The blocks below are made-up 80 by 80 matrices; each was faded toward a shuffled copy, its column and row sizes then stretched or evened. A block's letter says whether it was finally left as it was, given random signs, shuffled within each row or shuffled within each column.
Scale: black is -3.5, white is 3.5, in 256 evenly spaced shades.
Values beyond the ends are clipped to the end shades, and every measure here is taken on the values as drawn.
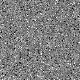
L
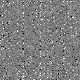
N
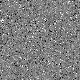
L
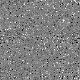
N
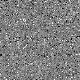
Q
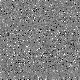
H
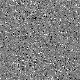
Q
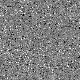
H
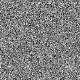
Q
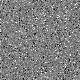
L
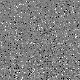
Q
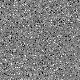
H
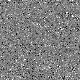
H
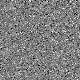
H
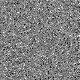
L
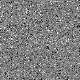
Q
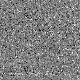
Q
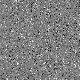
L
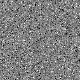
L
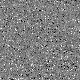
H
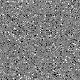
N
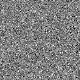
Q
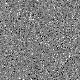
L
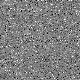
H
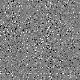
N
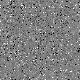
Q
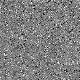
L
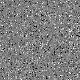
Q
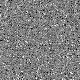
H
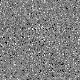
Q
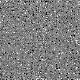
Q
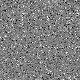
H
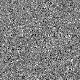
N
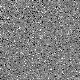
Q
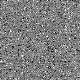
Q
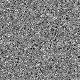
H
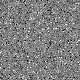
H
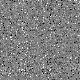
Q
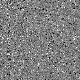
L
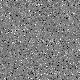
H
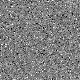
H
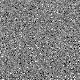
Q
